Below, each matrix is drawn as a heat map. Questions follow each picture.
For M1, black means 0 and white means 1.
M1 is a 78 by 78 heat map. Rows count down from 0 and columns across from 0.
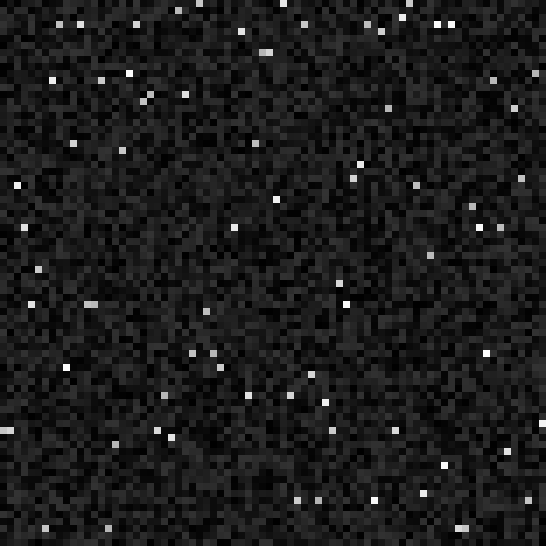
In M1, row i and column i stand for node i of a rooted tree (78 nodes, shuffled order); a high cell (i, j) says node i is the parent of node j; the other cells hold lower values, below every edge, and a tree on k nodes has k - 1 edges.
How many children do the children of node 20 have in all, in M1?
3
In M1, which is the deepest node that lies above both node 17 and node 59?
13
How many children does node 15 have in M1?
2
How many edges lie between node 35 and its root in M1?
8
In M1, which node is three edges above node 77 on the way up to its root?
11
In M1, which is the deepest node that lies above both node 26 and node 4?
43
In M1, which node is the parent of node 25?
1
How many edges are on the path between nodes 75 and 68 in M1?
3
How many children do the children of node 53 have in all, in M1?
1
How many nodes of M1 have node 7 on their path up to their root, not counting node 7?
3
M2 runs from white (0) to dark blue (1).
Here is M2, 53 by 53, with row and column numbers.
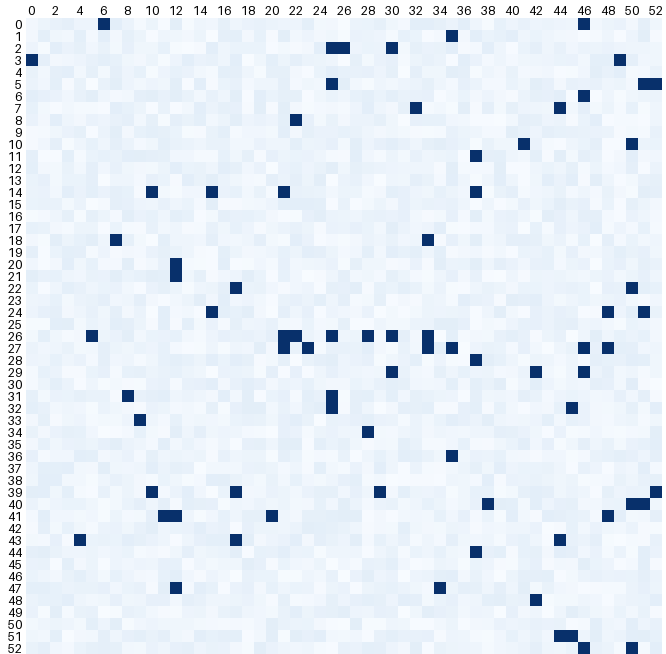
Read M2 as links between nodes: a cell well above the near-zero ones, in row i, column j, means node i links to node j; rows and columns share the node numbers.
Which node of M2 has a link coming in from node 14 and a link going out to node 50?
node 10
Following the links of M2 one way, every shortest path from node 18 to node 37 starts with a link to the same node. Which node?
node 7
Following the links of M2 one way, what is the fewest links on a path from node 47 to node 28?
2
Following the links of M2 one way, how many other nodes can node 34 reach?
2
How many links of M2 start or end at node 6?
2
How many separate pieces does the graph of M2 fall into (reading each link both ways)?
4
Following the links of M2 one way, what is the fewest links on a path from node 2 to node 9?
3
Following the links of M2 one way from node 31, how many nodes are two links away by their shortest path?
1
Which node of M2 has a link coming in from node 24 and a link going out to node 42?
node 48
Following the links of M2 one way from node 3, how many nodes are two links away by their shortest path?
2
